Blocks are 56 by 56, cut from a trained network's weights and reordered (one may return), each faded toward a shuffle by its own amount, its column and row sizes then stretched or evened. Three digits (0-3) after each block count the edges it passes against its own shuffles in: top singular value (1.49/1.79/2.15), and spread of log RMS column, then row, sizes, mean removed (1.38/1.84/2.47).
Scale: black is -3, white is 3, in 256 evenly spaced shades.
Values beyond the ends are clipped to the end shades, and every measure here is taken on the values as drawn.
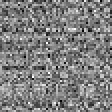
3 0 2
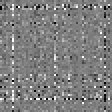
1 3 3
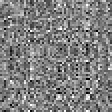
3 2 1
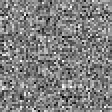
2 1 0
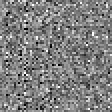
0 2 0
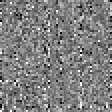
1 3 0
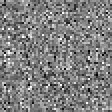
0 2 2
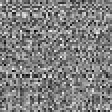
3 0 1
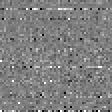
1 1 3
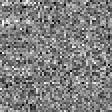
2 0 1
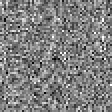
2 0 0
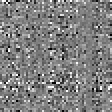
1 3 3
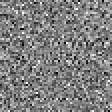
2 0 1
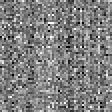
2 1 2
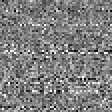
2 0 3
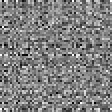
3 0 3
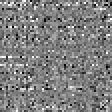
0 1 3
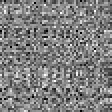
3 2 1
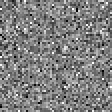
0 2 0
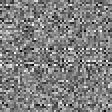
3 0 2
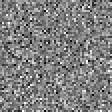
0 1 0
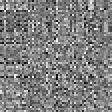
3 2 2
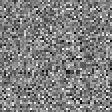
2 2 1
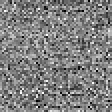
2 1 1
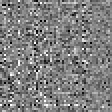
1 3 2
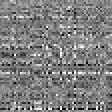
3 1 3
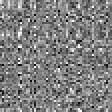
3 3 1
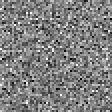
0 0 1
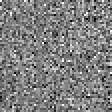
0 2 0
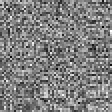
3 1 0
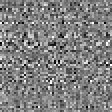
3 1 3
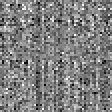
2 0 2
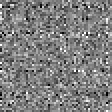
1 2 2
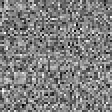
2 0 0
